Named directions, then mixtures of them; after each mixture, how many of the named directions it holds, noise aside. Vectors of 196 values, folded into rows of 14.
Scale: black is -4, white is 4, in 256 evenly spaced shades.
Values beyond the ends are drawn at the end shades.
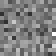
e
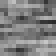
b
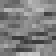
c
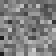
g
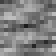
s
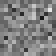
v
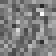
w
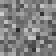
three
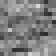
three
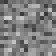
four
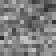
four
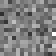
one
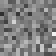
one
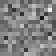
one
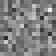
one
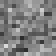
four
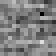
two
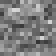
four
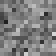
four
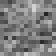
four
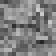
four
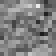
four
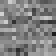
two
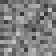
four
